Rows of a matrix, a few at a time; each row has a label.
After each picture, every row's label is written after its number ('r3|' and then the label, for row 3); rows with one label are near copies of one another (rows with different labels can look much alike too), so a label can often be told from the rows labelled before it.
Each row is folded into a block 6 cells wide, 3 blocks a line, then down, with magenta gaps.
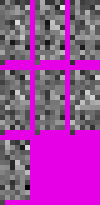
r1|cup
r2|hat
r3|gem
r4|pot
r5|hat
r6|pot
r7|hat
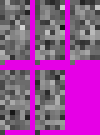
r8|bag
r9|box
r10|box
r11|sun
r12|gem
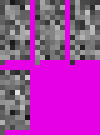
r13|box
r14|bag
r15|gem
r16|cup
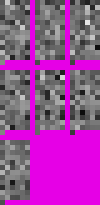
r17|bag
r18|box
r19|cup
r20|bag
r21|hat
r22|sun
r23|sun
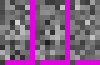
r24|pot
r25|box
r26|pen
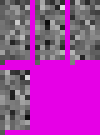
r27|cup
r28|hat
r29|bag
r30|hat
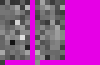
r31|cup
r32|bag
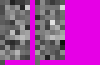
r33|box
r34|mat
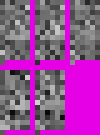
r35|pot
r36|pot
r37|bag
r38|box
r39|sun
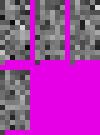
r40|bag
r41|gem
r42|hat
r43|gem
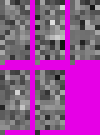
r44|bag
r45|mat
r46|hat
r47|pen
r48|gem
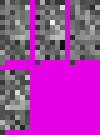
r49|mat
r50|mat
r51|gem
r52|pot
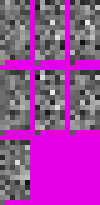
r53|bag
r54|pen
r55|cup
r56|box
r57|pen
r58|box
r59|mat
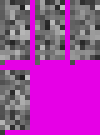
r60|box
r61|hat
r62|box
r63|pot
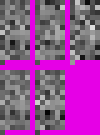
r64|sun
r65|box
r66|bag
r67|sun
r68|sun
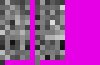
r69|sun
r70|mat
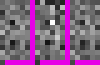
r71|sun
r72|cup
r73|sun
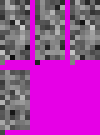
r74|bag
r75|gem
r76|bag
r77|sun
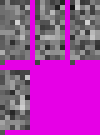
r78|cup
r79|gem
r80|pen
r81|box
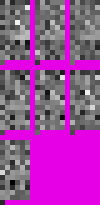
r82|mat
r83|pot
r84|mat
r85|gem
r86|hat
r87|cup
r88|sun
